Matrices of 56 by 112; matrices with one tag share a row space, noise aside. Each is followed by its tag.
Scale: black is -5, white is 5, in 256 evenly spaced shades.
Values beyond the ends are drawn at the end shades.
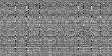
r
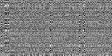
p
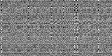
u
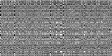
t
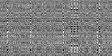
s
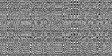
s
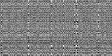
u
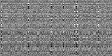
u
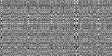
u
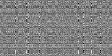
r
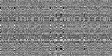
t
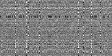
r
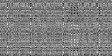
s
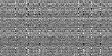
r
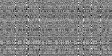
r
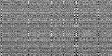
u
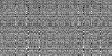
r
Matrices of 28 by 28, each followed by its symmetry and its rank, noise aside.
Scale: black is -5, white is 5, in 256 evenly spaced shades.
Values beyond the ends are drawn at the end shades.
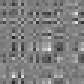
symmetric, rank two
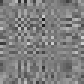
no symmetry, rank three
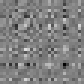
symmetric, rank two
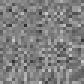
no symmetry, rank four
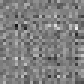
no symmetry, rank four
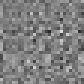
no symmetry, rank four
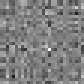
symmetric, rank three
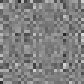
no symmetry, rank three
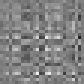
no symmetry, rank two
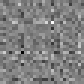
antisymmetric, rank four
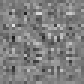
antisymmetric, rank four
